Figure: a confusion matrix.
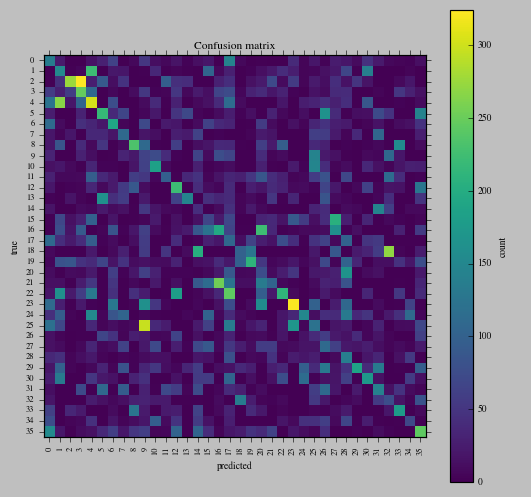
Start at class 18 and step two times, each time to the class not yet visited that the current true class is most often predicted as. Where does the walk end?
35
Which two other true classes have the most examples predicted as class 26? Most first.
5, 29
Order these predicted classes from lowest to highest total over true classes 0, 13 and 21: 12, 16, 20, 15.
12, 20, 15, 16
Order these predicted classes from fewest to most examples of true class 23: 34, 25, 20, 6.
34, 25, 6, 20
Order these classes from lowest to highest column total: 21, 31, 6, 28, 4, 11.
11, 21, 31, 6, 28, 4
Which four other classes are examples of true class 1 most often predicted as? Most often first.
4, 30, 15, 28
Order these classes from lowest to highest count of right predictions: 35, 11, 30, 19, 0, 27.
27, 11, 0, 30, 19, 35
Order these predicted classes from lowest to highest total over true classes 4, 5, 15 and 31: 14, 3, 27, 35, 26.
14, 35, 3, 27, 26
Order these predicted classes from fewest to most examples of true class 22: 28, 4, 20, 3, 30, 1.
28, 30, 3, 20, 4, 1
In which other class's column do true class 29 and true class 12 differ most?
31
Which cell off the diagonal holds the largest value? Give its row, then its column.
2, 3
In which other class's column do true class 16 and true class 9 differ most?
20
